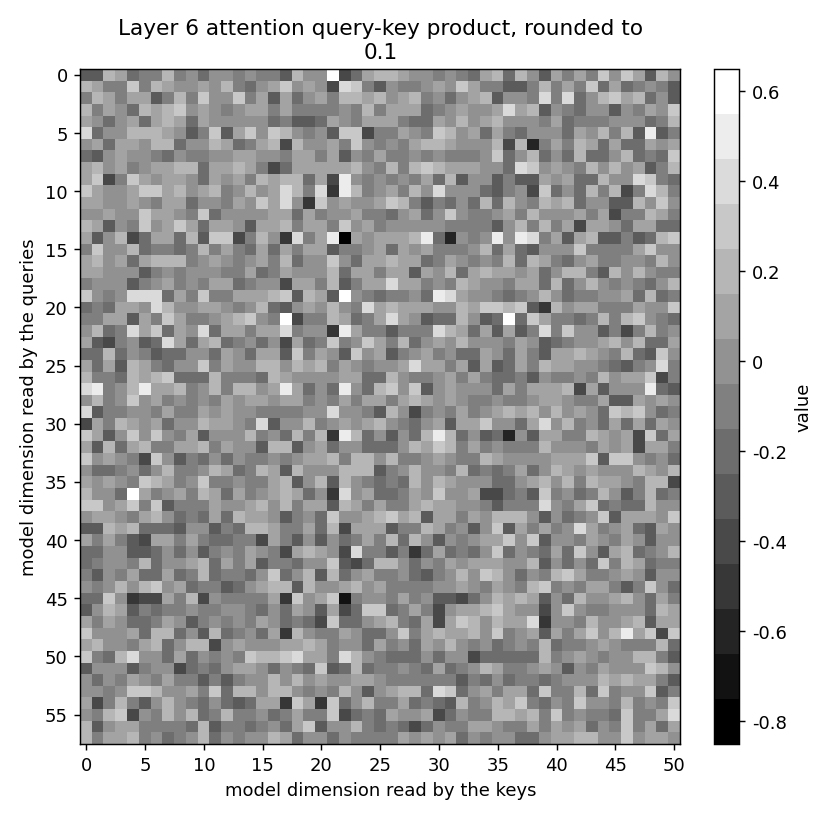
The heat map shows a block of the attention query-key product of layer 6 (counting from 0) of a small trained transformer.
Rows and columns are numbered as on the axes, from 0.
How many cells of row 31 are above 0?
20
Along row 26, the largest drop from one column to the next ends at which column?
49
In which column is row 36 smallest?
21
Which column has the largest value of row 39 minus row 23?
2
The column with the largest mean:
0
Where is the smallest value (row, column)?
14, 22
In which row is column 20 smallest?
54
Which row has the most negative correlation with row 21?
6
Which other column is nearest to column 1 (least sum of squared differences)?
13
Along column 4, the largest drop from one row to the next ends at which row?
51
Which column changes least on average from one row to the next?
3
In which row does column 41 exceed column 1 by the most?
43
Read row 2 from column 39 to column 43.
0.4 -0.1 0.4 -0.2 0
